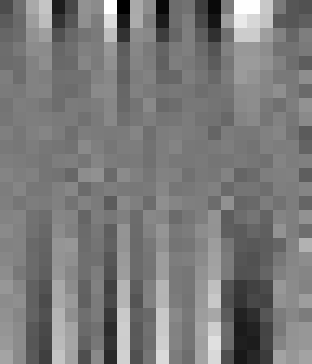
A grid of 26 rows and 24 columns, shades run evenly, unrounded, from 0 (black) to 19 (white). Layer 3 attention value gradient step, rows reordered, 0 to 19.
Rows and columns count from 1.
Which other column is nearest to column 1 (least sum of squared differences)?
23
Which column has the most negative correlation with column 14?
12
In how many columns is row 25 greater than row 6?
12
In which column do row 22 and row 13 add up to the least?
19
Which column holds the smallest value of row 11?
24
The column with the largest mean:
13
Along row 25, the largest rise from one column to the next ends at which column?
10
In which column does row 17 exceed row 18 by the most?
22
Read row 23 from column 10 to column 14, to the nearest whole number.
15 7 8 15 10
